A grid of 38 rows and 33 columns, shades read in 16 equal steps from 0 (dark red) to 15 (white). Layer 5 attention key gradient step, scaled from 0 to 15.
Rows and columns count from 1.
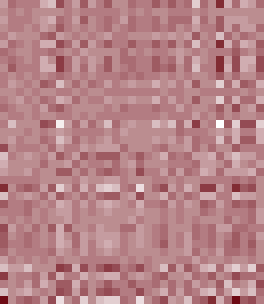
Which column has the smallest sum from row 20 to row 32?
32
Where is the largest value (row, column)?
16, 28
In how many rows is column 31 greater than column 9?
18
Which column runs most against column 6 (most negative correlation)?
20
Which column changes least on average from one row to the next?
19
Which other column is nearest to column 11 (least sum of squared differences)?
24
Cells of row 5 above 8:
7
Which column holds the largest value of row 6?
25
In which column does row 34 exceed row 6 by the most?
30
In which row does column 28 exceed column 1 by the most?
38
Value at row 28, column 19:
8
